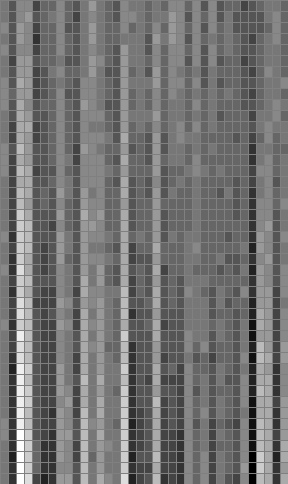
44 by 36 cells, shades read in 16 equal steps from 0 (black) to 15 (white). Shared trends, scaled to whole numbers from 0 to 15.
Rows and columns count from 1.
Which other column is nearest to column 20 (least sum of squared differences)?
11
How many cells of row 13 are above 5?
27
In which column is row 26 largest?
3
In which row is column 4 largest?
44
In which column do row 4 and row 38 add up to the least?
32
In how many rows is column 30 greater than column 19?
8
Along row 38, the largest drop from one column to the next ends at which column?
17
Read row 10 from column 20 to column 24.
8 6 7 7 6
